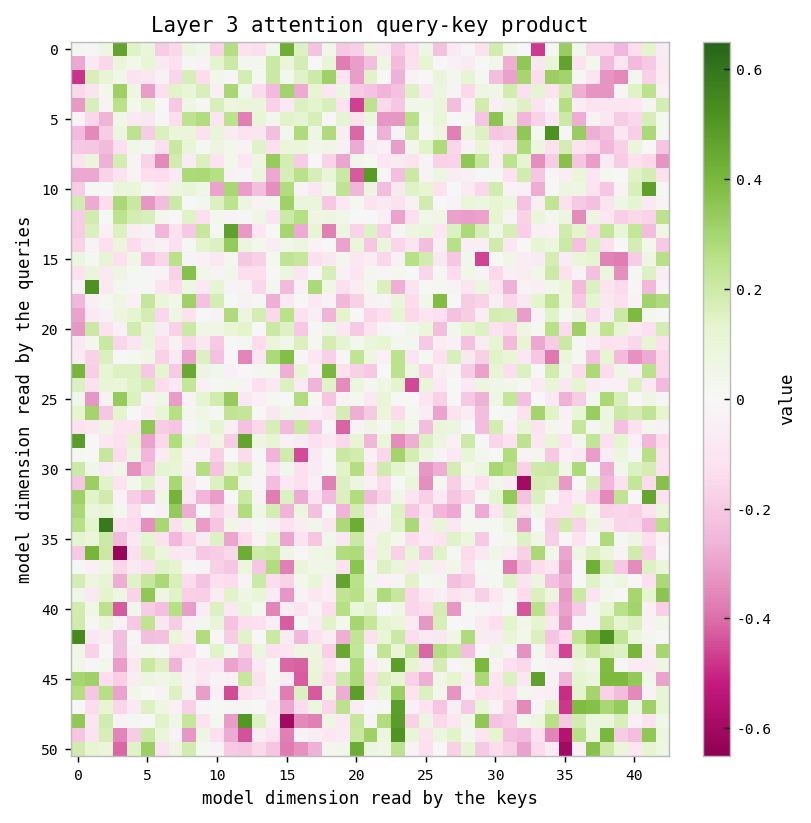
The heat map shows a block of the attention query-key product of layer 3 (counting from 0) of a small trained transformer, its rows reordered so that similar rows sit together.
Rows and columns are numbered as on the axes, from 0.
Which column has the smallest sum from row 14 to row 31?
29
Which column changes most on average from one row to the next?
19
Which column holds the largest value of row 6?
34
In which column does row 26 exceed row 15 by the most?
39
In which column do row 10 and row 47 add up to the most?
41
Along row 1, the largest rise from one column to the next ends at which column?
32
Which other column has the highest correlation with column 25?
4
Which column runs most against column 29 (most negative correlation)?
16
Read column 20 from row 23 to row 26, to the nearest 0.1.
-0.2 0.1 0 -0.3
